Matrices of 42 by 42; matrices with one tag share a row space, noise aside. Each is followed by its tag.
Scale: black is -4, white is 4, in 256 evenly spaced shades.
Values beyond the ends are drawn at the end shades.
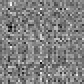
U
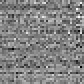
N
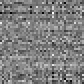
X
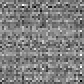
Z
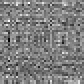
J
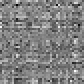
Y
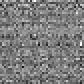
Z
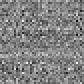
Z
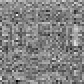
Y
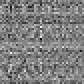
U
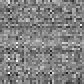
J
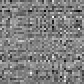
X
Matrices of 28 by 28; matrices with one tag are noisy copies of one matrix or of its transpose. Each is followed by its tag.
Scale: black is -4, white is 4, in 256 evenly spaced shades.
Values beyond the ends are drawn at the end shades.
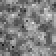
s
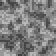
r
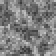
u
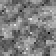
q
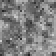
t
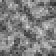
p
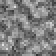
p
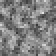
p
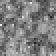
q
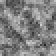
u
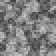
q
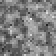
s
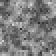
r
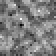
p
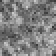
t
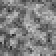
s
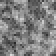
t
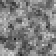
r
